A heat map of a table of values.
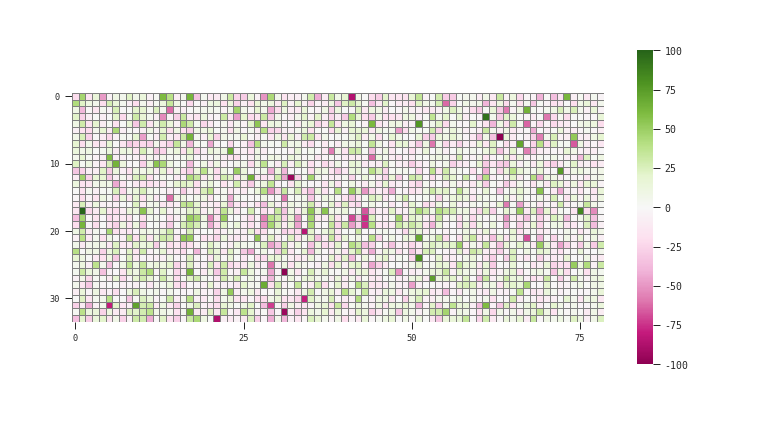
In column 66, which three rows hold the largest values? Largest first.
7, 17, 29
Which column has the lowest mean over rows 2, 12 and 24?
32
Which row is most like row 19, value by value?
18
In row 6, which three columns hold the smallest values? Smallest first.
63, 69, 10
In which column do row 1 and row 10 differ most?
55
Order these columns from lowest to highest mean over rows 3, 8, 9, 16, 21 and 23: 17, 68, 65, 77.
68, 77, 65, 17
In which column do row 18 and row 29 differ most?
43
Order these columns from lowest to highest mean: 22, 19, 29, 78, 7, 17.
29, 7, 19, 78, 22, 17
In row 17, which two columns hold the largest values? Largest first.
1, 75
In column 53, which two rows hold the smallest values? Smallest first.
7, 19
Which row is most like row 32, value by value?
26
